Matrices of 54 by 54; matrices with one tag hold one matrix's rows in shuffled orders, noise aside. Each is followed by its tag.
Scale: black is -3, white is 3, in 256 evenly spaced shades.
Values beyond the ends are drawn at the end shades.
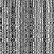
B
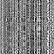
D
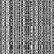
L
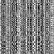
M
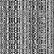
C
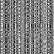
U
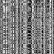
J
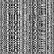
C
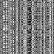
J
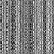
B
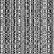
U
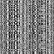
C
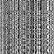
D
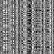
J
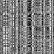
J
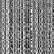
L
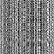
D
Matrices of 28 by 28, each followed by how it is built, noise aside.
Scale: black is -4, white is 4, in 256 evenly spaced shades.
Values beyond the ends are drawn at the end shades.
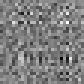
low rank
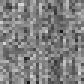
blocks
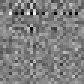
low rank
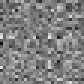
low rank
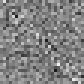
banded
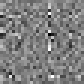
low rank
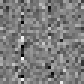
uneven columns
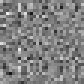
low rank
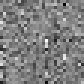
uneven columns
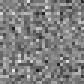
low rank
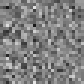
low rank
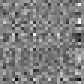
low rank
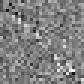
banded
